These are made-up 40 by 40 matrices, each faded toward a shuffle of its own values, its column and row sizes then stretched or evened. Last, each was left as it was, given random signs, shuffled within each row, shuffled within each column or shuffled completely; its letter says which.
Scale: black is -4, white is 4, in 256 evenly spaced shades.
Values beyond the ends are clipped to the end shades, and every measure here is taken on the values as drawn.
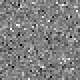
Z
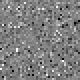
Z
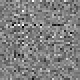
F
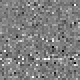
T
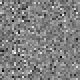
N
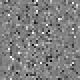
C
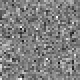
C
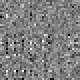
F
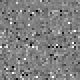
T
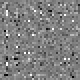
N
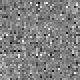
N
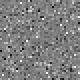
Z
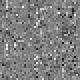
C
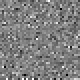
T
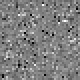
C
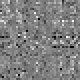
F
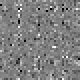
F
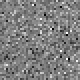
Z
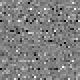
T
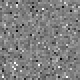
Z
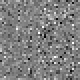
C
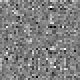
F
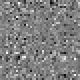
F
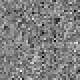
C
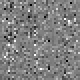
C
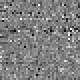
T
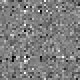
N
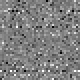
T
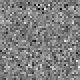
T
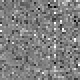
C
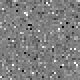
Z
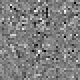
N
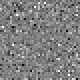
T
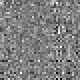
F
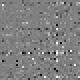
F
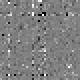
N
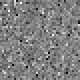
Z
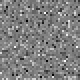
Z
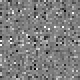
N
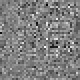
F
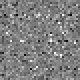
T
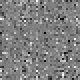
N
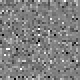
N
